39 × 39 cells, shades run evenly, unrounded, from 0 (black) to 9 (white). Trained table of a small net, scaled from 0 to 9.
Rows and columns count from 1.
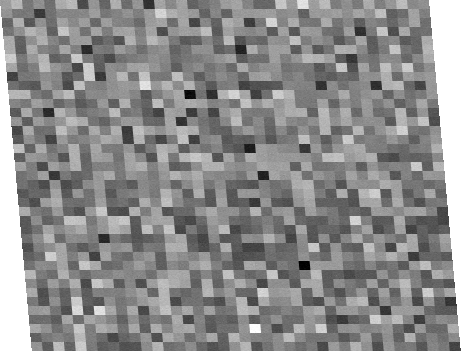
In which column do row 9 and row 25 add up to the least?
1
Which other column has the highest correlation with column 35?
13
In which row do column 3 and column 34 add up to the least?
10
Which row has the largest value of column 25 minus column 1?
3
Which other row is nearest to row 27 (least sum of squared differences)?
6
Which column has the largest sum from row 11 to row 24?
33
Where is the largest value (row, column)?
37, 21
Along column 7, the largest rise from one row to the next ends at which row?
35
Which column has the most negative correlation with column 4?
31
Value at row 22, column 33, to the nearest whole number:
7
